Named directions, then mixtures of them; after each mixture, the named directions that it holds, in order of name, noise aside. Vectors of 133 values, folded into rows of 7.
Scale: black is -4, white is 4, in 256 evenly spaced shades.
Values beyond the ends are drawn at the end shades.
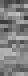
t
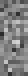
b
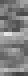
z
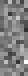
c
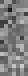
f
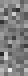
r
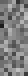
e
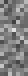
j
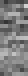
t.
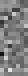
e, r.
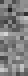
f, z.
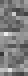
r, z.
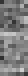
e, f, z.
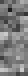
f, z.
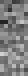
f, t.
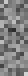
e, j.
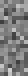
j, r.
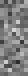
b, c, j.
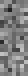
f.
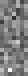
b, r.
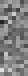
f, r.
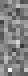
b, r.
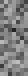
j.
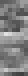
z.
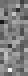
b, r, t.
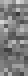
e, t.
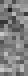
f, r, z.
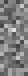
e, j.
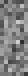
b, e, j.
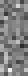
b, j, r.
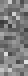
c, f, r.
